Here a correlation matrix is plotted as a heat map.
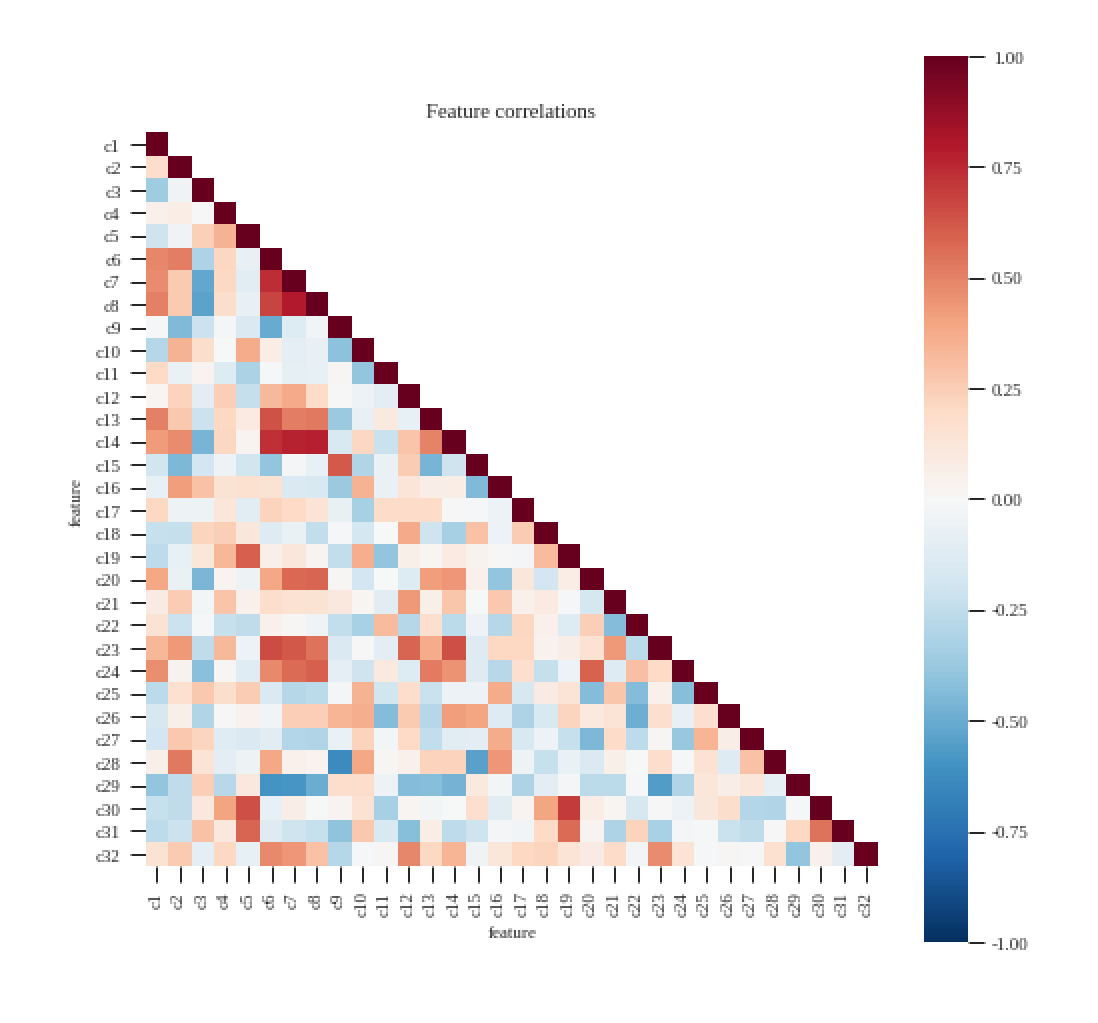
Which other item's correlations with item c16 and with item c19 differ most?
c30
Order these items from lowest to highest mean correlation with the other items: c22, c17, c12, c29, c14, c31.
c29, c22, c31, c17, c12, c14
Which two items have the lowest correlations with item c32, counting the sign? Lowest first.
c29, c9
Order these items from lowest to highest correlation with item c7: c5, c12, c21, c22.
c5, c22, c21, c12
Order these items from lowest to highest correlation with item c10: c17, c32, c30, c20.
c17, c20, c32, c30
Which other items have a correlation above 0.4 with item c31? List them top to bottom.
c5, c19, c30
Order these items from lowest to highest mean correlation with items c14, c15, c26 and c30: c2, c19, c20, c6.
c2, c6, c20, c19
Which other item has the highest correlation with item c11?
c22
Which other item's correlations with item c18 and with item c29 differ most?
c12
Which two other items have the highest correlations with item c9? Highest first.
c15, c26
